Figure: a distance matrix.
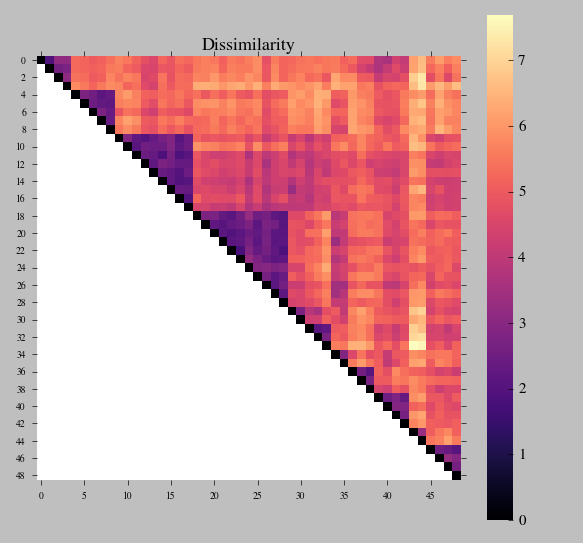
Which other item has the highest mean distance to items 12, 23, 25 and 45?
3
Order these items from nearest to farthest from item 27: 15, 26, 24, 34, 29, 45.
26, 24, 34, 15, 29, 45
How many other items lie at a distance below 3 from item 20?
10
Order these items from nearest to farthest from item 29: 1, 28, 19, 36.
28, 19, 1, 36
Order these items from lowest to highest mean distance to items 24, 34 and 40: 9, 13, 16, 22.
22, 13, 16, 9
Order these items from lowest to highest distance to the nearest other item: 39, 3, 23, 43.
23, 39, 3, 43
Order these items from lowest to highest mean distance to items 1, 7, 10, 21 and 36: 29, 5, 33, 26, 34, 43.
26, 34, 5, 29, 33, 43
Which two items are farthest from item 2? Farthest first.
44, 43
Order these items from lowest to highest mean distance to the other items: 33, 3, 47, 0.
47, 0, 33, 3
